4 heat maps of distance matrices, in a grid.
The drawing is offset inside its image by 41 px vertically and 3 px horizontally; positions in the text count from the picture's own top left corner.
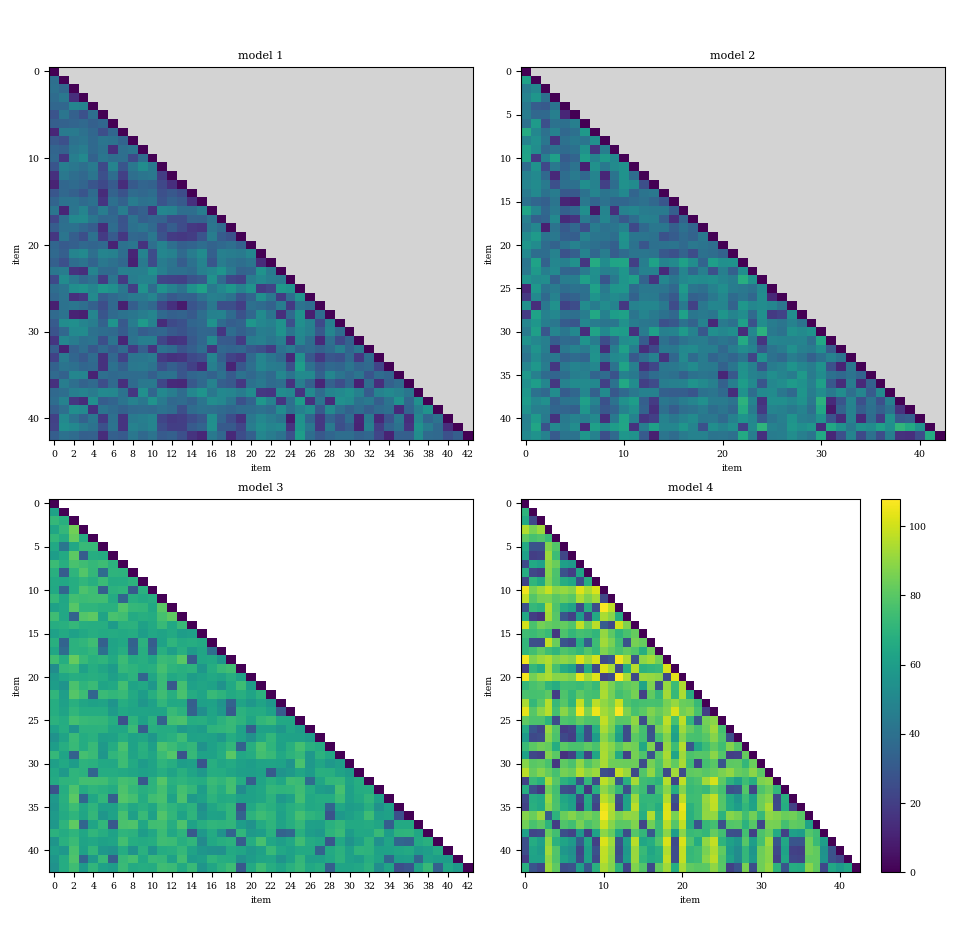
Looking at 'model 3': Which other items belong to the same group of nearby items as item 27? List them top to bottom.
40
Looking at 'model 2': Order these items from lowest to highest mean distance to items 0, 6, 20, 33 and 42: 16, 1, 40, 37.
40, 37, 16, 1
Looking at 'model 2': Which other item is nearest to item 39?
31
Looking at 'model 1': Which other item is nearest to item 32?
1
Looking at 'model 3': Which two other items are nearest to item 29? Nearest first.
13, 2
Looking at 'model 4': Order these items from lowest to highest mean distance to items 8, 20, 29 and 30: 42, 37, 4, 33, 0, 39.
33, 42, 4, 37, 39, 0
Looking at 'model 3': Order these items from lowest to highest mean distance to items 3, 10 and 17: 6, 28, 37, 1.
1, 6, 37, 28
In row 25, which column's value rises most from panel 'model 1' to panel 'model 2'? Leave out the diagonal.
37
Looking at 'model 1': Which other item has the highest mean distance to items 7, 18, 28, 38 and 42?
25
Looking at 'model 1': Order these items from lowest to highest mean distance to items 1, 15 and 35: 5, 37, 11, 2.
5, 11, 2, 37
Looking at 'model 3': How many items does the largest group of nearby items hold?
6
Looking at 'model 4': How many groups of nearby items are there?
7
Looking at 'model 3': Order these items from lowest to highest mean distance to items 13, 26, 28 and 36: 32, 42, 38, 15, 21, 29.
42, 29, 15, 32, 38, 21
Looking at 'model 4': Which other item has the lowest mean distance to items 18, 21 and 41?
17
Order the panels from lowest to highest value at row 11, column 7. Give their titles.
model 1, model 3, model 2, model 4
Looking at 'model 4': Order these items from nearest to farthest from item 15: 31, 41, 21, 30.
30, 21, 41, 31
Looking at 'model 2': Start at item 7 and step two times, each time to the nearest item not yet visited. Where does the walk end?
9
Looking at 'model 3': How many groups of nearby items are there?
12
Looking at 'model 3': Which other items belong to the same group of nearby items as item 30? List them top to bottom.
15
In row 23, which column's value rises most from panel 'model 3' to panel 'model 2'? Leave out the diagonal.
24
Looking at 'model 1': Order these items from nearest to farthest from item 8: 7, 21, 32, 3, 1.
21, 32, 1, 7, 3
